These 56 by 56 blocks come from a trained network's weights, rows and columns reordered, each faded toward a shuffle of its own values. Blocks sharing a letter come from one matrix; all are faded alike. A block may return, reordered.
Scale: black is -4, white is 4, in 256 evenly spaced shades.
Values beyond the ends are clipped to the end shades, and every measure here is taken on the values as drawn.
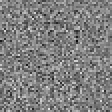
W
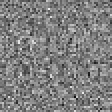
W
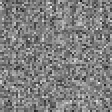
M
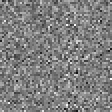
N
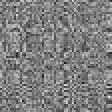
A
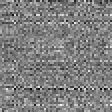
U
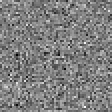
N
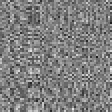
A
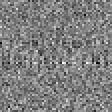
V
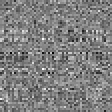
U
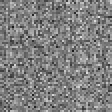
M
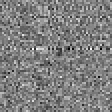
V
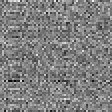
U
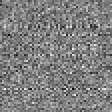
V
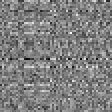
U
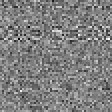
V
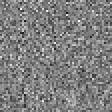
N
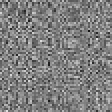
A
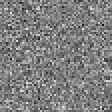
N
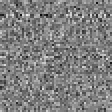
V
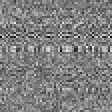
U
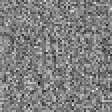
M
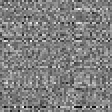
U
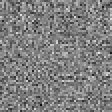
W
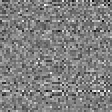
V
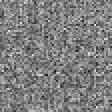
M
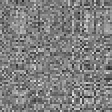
A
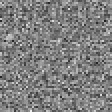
W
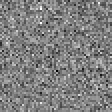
N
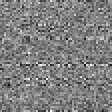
V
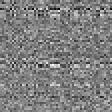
U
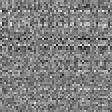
U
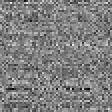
U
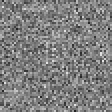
W
